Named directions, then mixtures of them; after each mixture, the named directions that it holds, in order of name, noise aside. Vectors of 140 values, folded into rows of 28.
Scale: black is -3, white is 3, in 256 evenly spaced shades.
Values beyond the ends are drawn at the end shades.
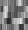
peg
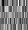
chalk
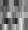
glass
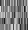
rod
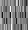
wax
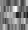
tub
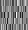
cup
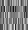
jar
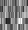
glass, peg, rod.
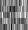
tub, wax.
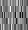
cup, wax.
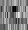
jar, tub.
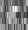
jar, peg, tub.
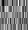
chalk.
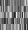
cup, glass, rod.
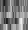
glass.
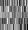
chalk, rod.
